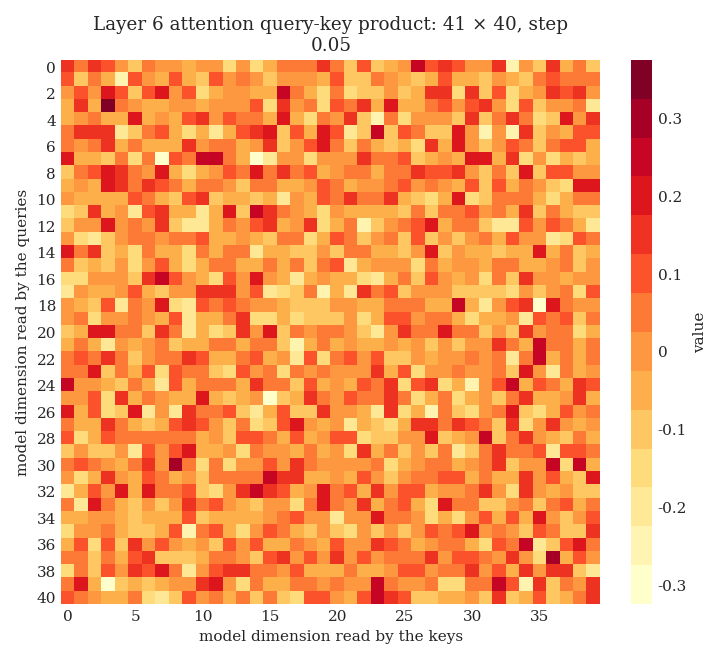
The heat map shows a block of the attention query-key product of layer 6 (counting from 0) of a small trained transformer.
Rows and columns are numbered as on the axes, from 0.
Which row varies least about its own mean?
15
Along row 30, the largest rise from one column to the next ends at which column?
38
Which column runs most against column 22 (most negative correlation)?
7
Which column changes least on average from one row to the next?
20
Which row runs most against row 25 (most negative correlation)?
31
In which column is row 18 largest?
29
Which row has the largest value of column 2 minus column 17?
33
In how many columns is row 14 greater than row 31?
10
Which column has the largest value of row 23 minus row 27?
34
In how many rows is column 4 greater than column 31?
20
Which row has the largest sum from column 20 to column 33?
37
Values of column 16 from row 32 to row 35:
0.1 0 0.05 0.05
